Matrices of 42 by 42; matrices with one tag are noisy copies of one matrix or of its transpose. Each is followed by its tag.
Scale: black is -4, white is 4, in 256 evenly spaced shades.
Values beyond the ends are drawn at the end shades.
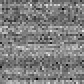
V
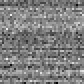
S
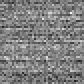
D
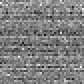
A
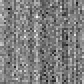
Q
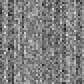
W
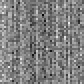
A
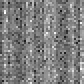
V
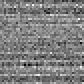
W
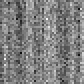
V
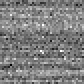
S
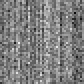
D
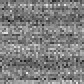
V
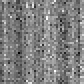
V
